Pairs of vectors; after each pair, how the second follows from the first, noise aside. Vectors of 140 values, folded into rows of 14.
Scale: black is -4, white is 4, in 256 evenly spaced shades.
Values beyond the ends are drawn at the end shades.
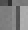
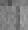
shrunk.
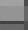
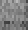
partly zeroed.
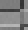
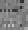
partly zeroed.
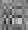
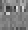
reversed, negated, partly zeroed.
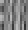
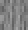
shrunk.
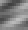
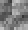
wrapped around, negated.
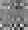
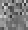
wrapped around, negated.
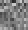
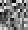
scaled up.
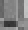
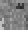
reversed, partly zeroed.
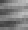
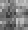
wrapped around, negated.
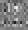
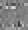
reversed, negated, partly zeroed.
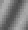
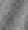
shrunk.
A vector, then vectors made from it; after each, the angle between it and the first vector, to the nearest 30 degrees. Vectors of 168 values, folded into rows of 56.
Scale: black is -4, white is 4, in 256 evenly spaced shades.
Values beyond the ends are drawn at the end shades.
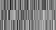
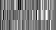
90 degrees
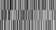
30 degrees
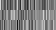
30 degrees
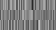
120 degrees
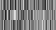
30 degrees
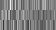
150 degrees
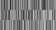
30 degrees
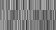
150 degrees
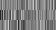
90 degrees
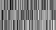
30 degrees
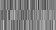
30 degrees
